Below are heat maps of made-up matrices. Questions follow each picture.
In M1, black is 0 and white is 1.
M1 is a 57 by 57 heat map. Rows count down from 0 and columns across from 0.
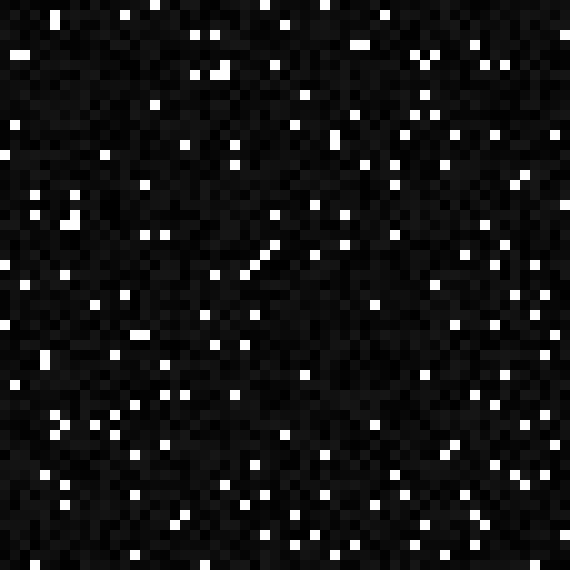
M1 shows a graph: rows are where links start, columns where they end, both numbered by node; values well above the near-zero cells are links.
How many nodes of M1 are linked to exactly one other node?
3
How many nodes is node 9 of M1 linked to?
2
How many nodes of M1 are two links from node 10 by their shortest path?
1
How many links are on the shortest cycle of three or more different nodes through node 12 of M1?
6
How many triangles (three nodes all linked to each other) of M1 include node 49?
1
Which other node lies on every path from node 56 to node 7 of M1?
node 3
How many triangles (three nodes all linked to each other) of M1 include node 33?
1
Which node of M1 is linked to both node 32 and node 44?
node 45
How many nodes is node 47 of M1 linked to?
4
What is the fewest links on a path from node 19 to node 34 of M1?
3
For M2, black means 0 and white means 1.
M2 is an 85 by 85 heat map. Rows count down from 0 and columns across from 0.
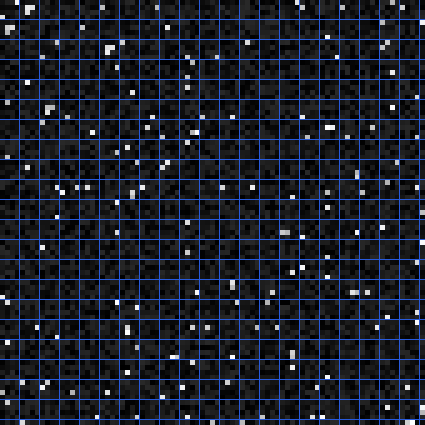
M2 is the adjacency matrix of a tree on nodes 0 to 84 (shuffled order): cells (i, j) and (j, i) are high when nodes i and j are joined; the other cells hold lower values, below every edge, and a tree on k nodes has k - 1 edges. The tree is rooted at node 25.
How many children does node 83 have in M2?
5
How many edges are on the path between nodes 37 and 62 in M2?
2
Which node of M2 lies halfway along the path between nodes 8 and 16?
27
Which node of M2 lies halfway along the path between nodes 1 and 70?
46
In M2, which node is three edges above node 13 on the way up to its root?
71
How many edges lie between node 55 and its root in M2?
2
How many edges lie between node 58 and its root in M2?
5
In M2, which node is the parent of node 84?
81
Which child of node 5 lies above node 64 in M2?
33
